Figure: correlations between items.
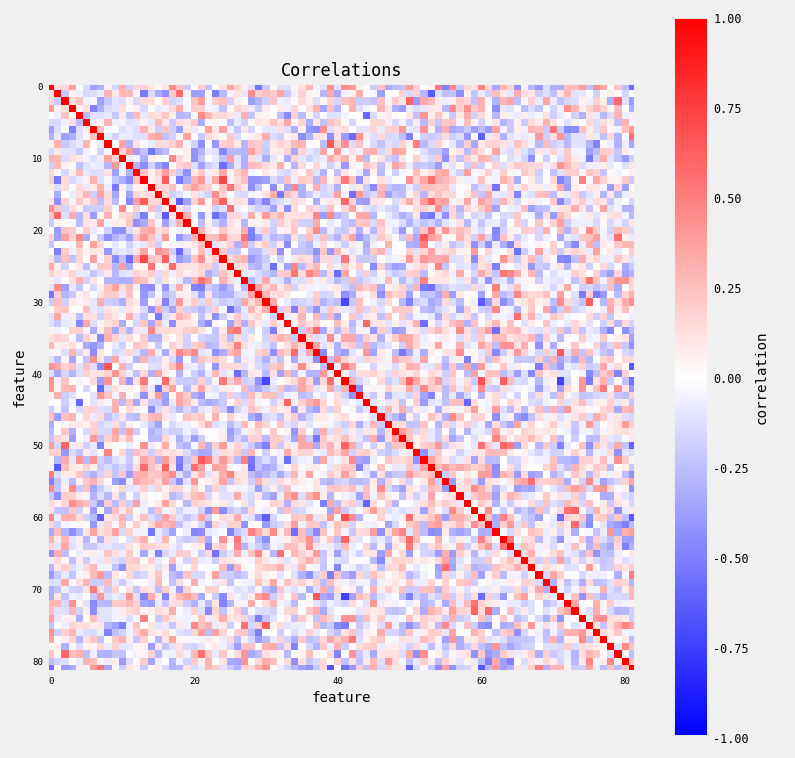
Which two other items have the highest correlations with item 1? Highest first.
18, 28
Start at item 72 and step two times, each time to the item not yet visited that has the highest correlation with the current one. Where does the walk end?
73
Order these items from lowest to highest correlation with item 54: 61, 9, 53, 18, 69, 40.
9, 18, 69, 40, 53, 61
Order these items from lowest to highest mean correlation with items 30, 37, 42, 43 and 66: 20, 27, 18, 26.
26, 27, 20, 18
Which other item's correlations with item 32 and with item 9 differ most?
40
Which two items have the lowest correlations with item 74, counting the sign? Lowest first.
29, 71
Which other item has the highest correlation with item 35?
39
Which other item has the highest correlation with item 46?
56
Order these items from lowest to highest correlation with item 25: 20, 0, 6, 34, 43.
6, 20, 43, 0, 34
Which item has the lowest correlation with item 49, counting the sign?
37
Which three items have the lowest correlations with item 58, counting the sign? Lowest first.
44, 38, 7
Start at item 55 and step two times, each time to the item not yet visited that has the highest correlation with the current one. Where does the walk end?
75
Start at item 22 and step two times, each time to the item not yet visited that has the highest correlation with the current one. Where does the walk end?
21
